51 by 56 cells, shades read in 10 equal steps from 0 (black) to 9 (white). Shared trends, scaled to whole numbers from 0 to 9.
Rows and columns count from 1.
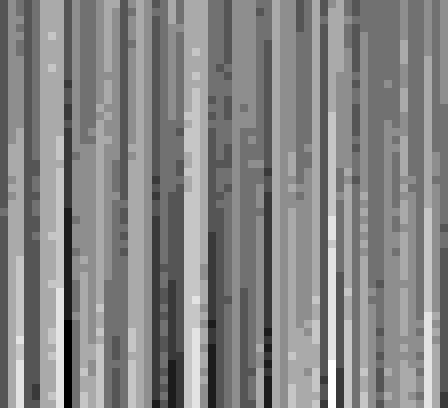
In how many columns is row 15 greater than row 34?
16
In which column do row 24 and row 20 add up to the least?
9
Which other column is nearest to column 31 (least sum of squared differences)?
56
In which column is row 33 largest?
42
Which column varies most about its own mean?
22
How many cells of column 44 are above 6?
12
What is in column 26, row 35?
5
